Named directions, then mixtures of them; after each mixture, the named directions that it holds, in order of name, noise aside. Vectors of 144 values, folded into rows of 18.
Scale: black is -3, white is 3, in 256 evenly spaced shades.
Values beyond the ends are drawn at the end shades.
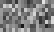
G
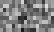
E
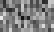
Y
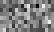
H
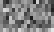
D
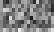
D.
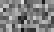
E.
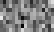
G, Y.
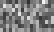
G, Y.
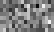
H.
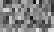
D.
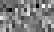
H, Y.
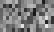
G.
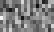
H, Y.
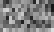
D.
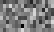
G, Y.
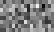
H.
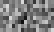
D, E.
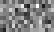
H.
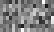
E, G.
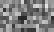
E.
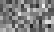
G, H.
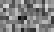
E.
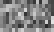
D, G.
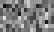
E, G.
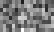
E.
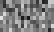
Y.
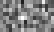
E, Y.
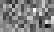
G, H.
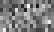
H.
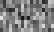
Y.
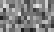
E, Y.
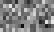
G.
